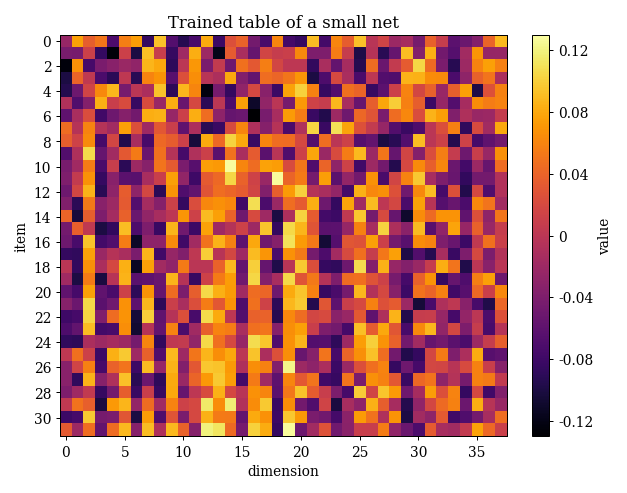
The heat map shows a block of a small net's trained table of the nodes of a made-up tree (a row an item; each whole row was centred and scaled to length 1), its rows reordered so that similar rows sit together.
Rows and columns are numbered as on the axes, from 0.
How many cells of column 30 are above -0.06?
26
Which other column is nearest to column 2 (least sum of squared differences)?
14
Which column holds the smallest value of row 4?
12
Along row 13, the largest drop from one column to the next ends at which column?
17
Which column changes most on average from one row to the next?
25
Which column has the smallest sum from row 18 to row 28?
6
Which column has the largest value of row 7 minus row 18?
23
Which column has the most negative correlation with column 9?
8
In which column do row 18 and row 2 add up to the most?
7
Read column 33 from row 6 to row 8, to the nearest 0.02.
-0.04 0.06 -0.1
